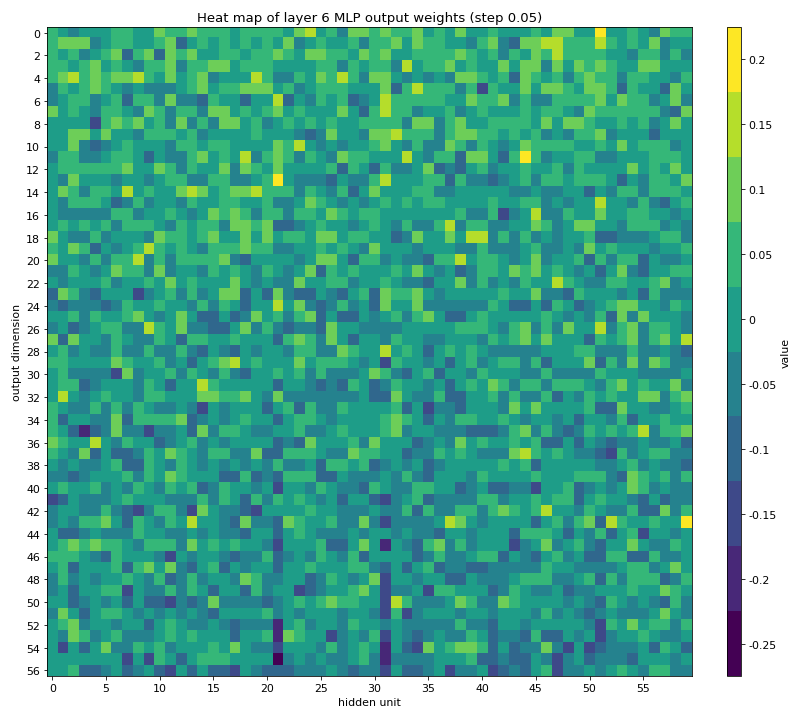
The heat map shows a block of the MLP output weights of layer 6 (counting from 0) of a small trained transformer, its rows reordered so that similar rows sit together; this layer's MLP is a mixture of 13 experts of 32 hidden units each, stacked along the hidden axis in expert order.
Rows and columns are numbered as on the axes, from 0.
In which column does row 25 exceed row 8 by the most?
4
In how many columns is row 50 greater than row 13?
23
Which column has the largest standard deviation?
31
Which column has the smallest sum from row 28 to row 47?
21
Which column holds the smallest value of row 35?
3
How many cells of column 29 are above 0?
16
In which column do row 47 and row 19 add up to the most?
9
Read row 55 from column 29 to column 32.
0.05 -0.05 -0.2 -0.05
